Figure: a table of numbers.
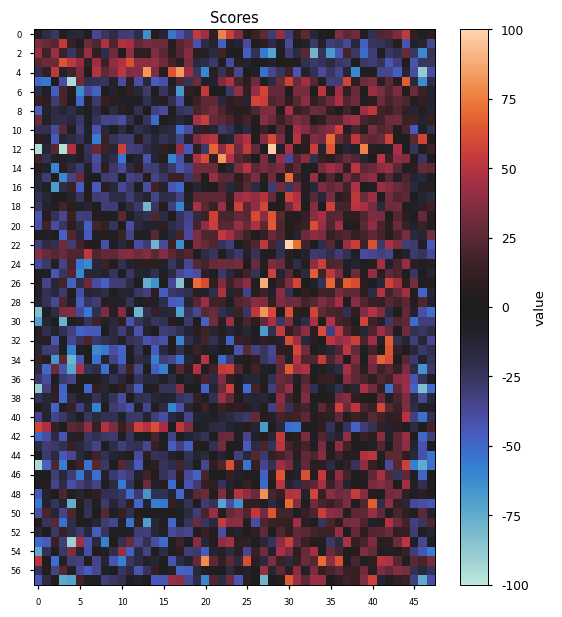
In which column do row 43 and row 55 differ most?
25
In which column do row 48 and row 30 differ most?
3
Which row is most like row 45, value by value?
37
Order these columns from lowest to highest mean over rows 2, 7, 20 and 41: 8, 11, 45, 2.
45, 2, 11, 8
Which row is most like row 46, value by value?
47
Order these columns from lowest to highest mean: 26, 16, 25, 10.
16, 10, 25, 26
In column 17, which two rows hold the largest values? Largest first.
4, 41
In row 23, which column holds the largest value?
6
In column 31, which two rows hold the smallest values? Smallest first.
41, 4
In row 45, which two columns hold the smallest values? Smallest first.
0, 46
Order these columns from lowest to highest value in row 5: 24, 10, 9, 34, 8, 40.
10, 8, 9, 34, 24, 40
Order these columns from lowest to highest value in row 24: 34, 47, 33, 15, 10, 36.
10, 15, 47, 36, 33, 34
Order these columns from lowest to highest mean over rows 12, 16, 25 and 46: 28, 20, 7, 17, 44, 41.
7, 17, 20, 44, 41, 28
